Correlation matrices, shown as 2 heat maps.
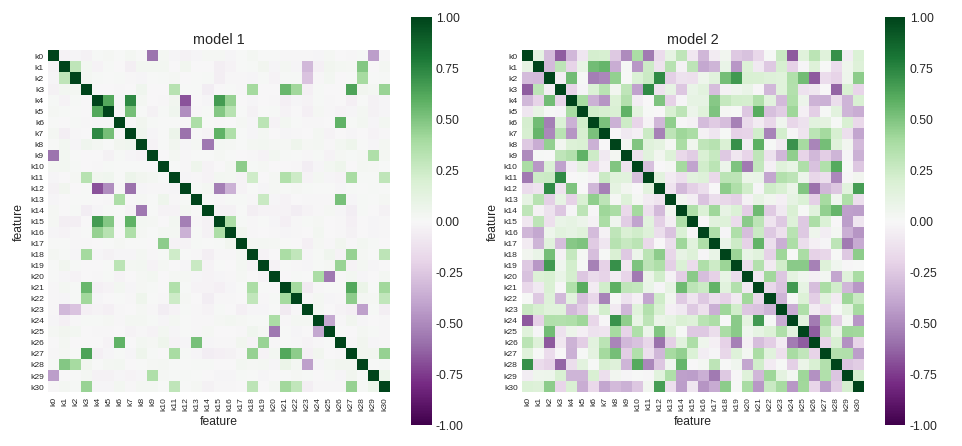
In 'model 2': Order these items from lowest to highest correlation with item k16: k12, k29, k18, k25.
k29, k25, k12, k18
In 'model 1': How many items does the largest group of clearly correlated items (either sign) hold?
7
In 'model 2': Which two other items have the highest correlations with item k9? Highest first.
k5, k24
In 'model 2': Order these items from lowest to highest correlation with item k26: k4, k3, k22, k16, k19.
k19, k4, k22, k3, k16
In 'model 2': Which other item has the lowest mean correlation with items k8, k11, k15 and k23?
k22
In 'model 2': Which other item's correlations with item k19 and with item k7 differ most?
k2
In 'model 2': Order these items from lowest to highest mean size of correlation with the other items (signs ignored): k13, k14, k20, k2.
k13, k20, k14, k2
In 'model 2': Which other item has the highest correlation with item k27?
k8
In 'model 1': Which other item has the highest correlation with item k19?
k26
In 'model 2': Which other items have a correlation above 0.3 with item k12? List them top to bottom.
k2, k4, k18, k19, k25, k30
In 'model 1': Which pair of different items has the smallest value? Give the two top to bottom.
k4, k12
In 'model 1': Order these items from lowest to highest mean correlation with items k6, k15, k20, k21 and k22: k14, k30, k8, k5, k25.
k25, k14, k8, k5, k30
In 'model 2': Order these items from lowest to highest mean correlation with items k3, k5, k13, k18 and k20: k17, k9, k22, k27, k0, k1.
k0, k22, k17, k27, k9, k1
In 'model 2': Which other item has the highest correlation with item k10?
k28
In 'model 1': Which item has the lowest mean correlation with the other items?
k12
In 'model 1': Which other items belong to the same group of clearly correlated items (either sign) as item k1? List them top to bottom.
k2, k23, k28
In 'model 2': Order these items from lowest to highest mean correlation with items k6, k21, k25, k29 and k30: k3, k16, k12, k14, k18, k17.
k16, k17, k14, k3, k18, k12
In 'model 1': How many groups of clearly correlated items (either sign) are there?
8
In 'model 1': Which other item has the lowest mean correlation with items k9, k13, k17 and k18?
k0
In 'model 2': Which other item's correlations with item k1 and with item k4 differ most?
k7
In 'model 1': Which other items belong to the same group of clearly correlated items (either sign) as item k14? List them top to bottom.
k8
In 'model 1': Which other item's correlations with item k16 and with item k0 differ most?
k9
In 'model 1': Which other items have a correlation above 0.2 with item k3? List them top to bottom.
k11, k18, k21, k22, k27, k30
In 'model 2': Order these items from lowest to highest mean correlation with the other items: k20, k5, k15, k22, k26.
k26, k22, k20, k15, k5
